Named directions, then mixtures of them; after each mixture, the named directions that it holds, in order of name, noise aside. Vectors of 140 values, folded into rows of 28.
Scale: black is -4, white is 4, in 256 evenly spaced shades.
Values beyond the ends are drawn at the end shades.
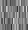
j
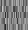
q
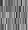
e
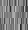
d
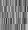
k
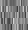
j.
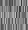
d, e, j.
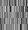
d.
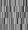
d, q.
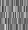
q.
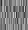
d, e, q.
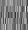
e, j, k.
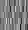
d, k.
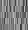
d, q.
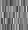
j.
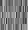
d, e, k.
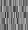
q.
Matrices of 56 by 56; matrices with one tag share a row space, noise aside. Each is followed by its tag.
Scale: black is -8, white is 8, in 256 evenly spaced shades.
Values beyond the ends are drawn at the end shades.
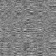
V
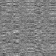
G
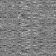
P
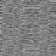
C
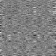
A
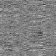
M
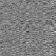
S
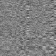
S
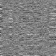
C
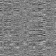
M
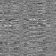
M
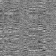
M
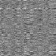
V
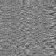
S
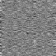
A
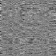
C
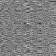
V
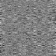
A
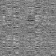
G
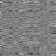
C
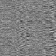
S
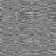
C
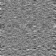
A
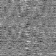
P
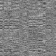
M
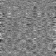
A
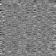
A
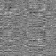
M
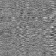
S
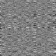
A
